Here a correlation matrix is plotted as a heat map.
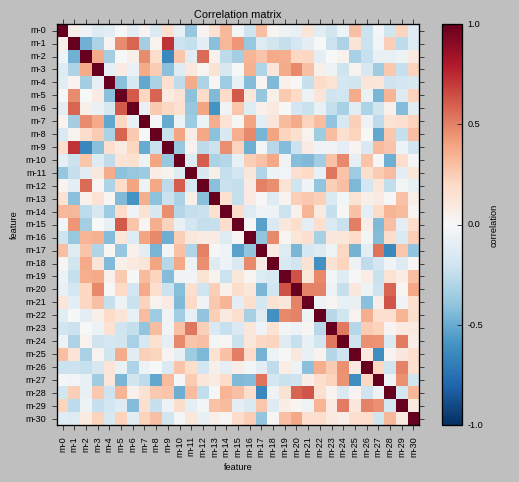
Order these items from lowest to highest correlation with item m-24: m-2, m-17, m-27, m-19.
m-19, m-2, m-17, m-27
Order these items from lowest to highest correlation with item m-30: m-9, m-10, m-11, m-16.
m-9, m-10, m-11, m-16
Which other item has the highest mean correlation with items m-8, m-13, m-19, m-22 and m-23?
m-20
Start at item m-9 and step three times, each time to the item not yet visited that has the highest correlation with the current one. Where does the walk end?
m-5
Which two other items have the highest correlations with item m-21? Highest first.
m-28, m-20
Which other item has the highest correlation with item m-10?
m-12
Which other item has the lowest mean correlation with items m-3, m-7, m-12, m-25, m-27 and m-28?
m-4
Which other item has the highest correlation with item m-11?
m-23
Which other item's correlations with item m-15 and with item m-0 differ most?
m-17
